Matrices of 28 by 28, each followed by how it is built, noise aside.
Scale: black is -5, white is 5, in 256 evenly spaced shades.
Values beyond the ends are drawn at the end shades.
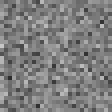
repeating rows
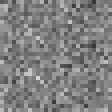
repeating rows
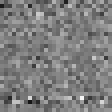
uneven rows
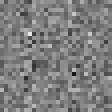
low rank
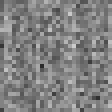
blocks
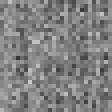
blocks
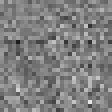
low rank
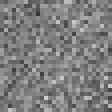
noise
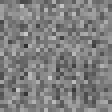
blocks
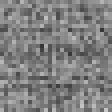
blocks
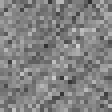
Hankel
